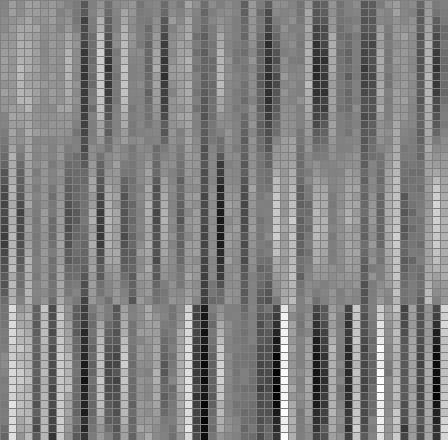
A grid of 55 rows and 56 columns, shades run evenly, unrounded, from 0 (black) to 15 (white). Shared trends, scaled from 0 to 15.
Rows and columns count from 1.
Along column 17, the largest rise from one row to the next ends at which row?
39
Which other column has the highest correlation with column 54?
10
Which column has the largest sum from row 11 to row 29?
50
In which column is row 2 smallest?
34
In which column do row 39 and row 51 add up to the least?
26
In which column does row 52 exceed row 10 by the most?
36
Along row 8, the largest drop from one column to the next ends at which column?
14
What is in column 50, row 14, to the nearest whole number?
9
